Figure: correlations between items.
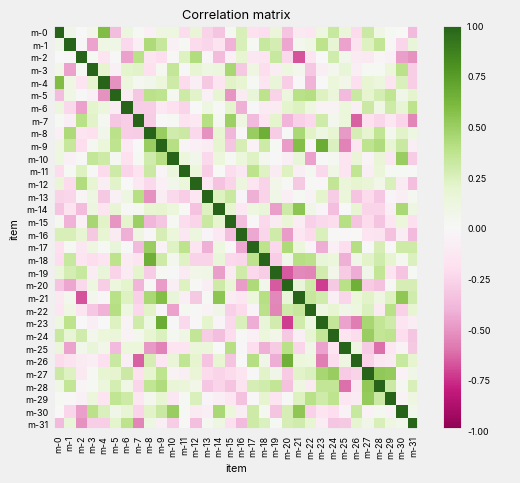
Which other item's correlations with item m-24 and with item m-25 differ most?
m-28
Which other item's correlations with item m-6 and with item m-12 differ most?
m-2
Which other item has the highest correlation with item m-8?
m-18
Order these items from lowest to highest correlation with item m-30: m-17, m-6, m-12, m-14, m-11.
m-12, m-11, m-6, m-17, m-14
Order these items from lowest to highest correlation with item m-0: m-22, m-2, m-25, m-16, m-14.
m-14, m-22, m-2, m-25, m-16
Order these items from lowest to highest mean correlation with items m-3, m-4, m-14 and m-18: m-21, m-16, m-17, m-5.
m-16, m-5, m-17, m-21
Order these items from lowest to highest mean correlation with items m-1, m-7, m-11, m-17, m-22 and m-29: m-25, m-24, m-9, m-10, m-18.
m-25, m-10, m-9, m-24, m-18
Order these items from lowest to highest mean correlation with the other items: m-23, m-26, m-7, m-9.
m-7, m-26, m-23, m-9
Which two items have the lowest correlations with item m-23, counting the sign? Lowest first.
m-20, m-26
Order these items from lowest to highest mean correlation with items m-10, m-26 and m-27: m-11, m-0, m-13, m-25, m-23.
m-13, m-25, m-23, m-0, m-11
